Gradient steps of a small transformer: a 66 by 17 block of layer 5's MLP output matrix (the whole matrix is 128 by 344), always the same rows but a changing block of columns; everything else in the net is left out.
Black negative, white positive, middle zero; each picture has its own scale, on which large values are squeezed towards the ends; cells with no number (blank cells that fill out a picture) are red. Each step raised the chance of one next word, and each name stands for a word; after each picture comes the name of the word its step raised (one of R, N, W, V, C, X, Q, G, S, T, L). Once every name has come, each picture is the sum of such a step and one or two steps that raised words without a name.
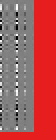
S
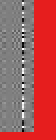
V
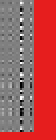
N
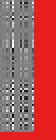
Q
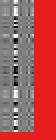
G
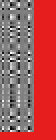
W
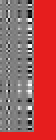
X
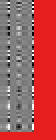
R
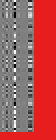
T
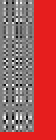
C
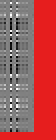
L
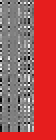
Q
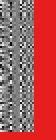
T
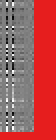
W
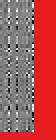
X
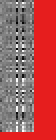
R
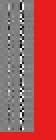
S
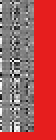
N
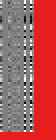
T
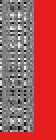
S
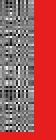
G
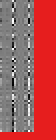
N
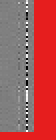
Q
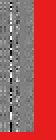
R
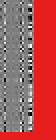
W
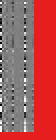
Q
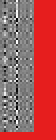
X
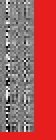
Q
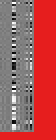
Q
